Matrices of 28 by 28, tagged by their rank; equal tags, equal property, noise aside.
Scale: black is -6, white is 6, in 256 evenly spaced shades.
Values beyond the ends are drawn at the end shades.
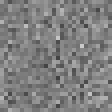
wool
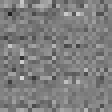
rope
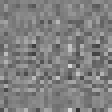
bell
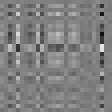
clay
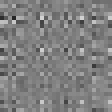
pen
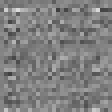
rope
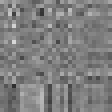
bell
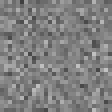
wool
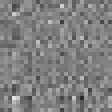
bell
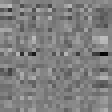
pen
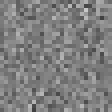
wool
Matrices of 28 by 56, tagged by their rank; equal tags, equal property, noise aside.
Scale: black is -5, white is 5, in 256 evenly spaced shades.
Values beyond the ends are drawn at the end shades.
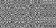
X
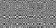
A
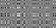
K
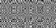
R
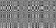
K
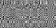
X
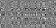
R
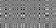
K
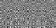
X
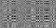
K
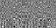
X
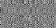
R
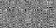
X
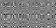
A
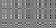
K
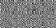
X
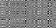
A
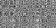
X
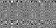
R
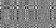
K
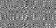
X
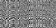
A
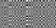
K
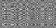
R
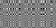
K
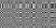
K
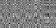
R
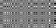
K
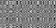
A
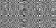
A
